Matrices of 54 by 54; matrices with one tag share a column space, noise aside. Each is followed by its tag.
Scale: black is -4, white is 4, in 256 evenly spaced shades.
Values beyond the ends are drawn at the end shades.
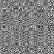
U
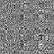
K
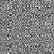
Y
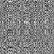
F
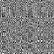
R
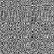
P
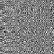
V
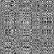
F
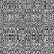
K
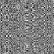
Y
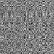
P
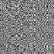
Y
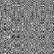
P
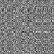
V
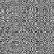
V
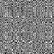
R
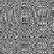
P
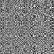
Y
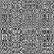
K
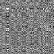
U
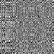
R
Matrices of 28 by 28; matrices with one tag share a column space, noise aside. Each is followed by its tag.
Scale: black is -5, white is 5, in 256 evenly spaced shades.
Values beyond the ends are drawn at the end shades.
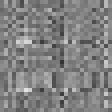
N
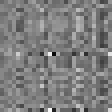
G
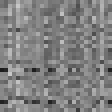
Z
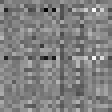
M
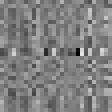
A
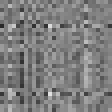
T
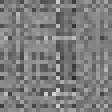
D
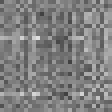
D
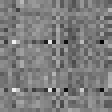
N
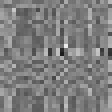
A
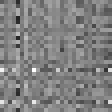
Z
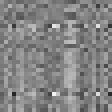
T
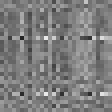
D
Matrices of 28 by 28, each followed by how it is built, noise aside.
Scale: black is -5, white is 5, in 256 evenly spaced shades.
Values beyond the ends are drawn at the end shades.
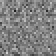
repeating columns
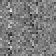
uneven columns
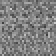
repeating columns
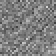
Hankel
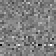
uneven rows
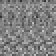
repeating columns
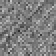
Hankel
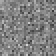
blocks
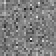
uneven columns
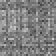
blocks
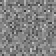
repeating columns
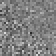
lower triangular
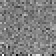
uneven rows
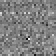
uneven rows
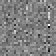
uneven columns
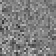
lower triangular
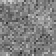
smooth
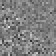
lower triangular
